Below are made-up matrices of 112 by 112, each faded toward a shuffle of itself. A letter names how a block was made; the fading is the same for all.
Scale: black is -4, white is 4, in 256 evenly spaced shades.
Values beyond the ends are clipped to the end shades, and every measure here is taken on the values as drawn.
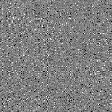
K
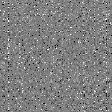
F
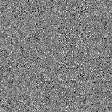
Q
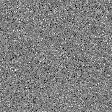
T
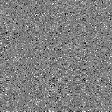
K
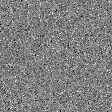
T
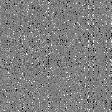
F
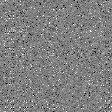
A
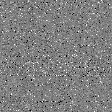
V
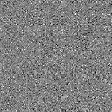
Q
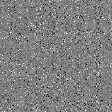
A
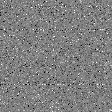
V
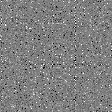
A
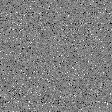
V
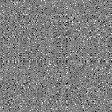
K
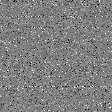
V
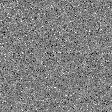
T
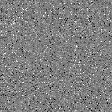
A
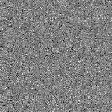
Q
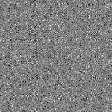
K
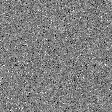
T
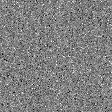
T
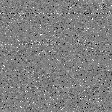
V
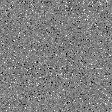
V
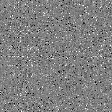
A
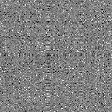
K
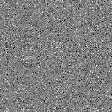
Q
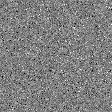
T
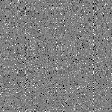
F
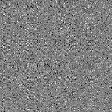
K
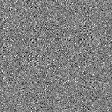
Q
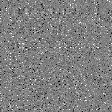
A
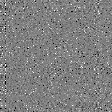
A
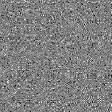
Q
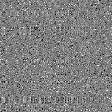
K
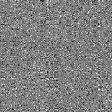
K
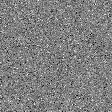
T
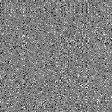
F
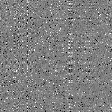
F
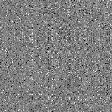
Q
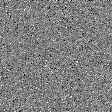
T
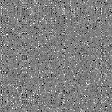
F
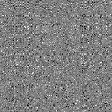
K
